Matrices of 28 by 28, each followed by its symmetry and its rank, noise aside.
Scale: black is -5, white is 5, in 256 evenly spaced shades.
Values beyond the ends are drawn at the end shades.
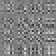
no symmetry, rank two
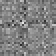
symmetric, rank three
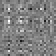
no symmetry, rank two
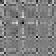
symmetric, rank two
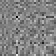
symmetric, rank three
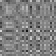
symmetric, rank one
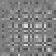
symmetric, rank two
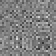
symmetric, rank three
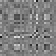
symmetric, rank two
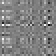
no symmetry, rank one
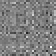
antisymmetric, rank two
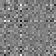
symmetric, rank two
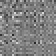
no symmetry, rank three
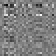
no symmetry, rank two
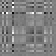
symmetric, rank one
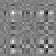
symmetric, rank one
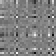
symmetric, rank one
